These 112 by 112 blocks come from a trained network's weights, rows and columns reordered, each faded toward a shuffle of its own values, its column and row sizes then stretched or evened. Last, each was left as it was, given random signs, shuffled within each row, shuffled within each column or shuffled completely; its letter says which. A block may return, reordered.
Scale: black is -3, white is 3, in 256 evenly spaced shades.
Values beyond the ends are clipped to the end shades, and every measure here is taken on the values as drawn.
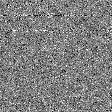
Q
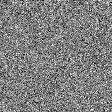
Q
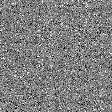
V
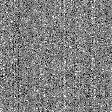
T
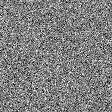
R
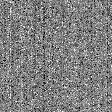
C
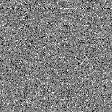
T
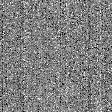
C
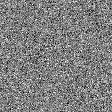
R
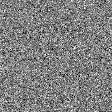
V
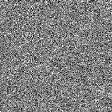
T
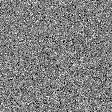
Q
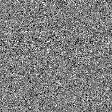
V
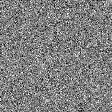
C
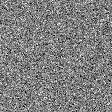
R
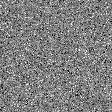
R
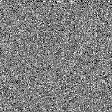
T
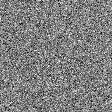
R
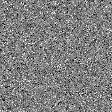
C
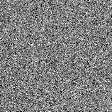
V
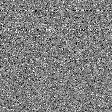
Q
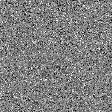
Q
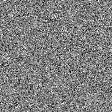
Q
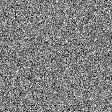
V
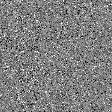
C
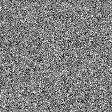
V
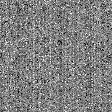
T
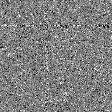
V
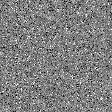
C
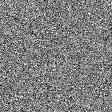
R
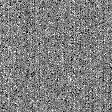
C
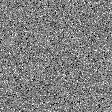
R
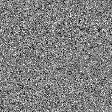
V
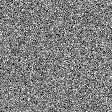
R
